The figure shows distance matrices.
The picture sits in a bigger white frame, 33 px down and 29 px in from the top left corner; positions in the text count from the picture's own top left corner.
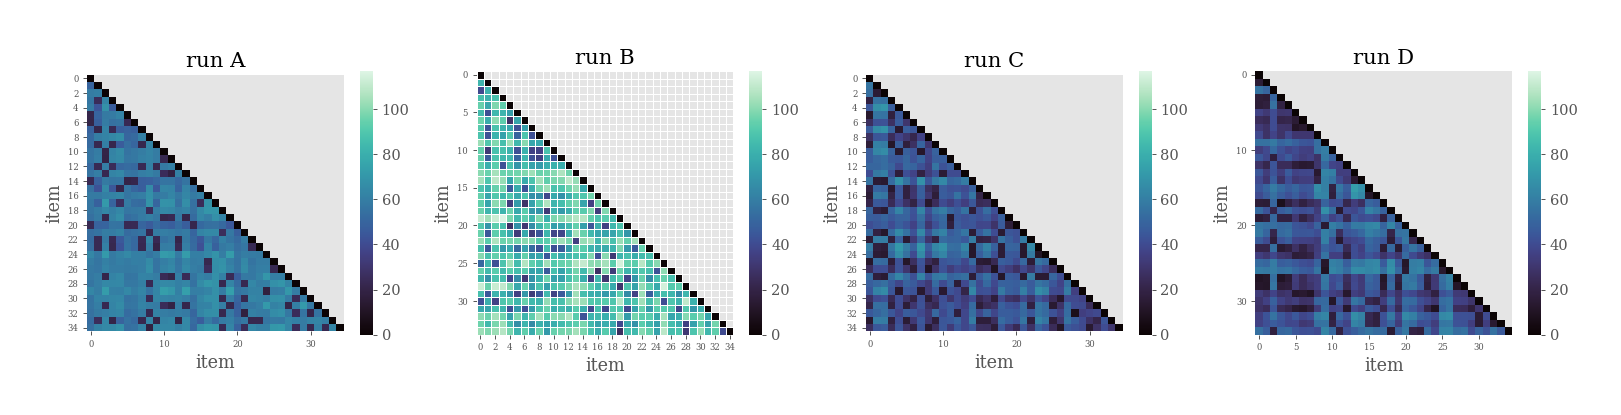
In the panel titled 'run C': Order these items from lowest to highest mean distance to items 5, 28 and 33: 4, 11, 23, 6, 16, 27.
16, 6, 4, 11, 27, 23
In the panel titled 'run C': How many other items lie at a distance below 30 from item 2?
7
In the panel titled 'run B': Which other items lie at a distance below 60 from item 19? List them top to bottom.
28, 33, 34
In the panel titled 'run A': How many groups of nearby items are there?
7
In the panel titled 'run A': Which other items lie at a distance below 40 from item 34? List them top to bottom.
8, 18, 21, 28, 30, 32
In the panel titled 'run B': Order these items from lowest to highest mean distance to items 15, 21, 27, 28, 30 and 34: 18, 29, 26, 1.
29, 1, 18, 26
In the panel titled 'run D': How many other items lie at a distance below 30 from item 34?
5
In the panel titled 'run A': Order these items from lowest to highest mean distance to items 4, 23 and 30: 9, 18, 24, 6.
9, 18, 6, 24
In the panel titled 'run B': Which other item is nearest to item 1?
10
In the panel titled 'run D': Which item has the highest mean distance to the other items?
26
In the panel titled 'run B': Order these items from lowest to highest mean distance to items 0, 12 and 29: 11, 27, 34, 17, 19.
11, 27, 17, 34, 19
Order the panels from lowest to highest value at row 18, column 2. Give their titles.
run C, run D, run A, run B
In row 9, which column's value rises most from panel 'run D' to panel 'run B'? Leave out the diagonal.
25
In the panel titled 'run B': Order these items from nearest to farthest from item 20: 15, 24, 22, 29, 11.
15, 29, 11, 24, 22
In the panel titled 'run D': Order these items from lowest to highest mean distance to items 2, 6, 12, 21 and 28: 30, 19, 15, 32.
19, 30, 32, 15
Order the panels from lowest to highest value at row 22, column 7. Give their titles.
run A, run D, run C, run B
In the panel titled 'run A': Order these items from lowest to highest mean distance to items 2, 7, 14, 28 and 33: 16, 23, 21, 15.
23, 21, 15, 16
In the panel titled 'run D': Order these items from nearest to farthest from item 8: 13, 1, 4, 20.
13, 1, 4, 20
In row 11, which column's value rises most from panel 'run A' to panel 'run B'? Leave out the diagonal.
13
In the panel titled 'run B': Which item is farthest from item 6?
25
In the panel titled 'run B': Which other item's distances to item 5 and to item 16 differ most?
26
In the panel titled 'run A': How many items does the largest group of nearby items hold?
8
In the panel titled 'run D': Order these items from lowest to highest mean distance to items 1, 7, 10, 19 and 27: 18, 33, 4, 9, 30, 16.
4, 30, 33, 16, 18, 9
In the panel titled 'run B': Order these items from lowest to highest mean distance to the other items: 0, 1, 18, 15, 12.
1, 18, 15, 12, 0
